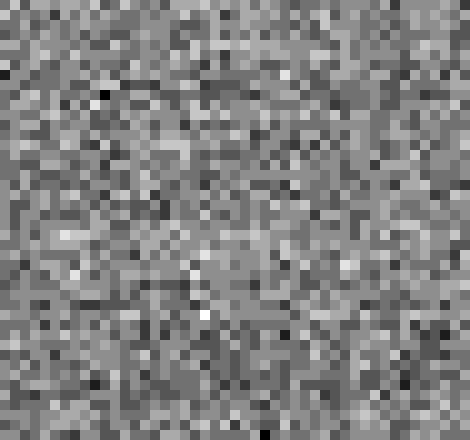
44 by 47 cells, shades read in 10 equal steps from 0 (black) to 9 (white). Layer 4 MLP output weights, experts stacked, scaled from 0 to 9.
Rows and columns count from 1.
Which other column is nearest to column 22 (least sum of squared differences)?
25
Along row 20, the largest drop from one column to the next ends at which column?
16
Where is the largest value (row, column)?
32, 21
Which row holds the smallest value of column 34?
11
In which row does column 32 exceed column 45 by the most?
36
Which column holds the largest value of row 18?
15
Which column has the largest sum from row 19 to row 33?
43
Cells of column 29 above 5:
11
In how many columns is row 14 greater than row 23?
14
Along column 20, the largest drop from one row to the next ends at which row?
31
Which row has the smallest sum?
39
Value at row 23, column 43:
5
